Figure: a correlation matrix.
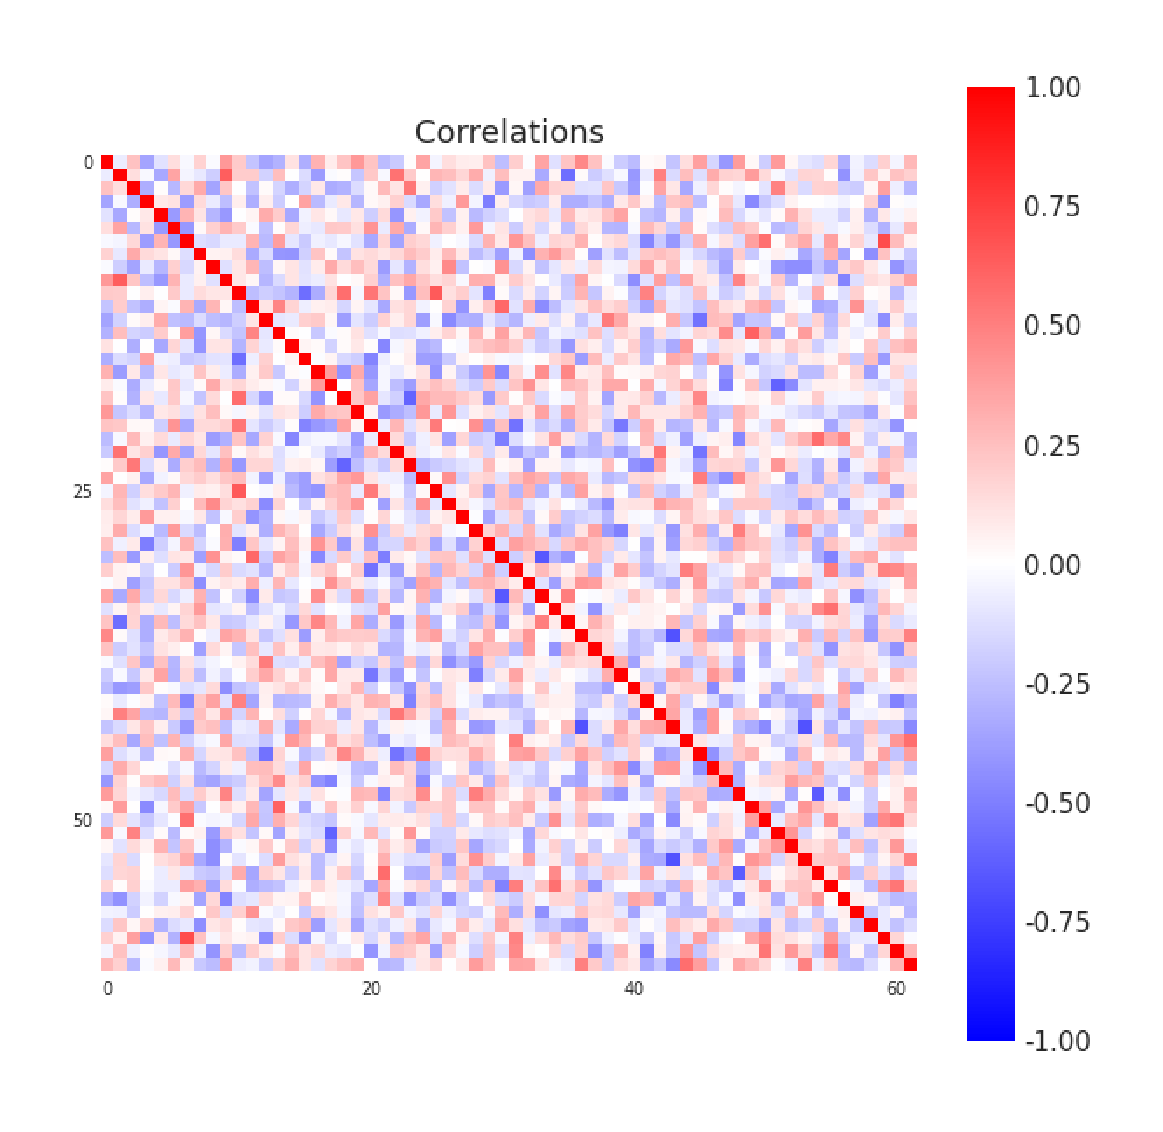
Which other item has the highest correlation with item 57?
11
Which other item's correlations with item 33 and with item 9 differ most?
1
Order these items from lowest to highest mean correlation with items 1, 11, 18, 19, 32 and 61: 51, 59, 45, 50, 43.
43, 51, 59, 50, 45
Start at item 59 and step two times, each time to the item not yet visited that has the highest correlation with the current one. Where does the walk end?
50
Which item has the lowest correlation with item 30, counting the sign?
33
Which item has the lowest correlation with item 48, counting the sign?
54
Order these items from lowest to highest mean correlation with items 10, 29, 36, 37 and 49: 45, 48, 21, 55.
21, 55, 48, 45
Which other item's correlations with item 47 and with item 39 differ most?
17
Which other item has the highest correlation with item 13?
49
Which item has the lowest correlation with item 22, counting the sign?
45
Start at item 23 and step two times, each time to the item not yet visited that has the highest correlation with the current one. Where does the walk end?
51
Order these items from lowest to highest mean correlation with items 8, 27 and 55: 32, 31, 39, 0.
32, 39, 0, 31
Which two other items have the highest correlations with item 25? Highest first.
10, 20
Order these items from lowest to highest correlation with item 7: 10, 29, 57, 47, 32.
32, 47, 29, 57, 10
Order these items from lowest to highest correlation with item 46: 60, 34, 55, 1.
55, 34, 60, 1
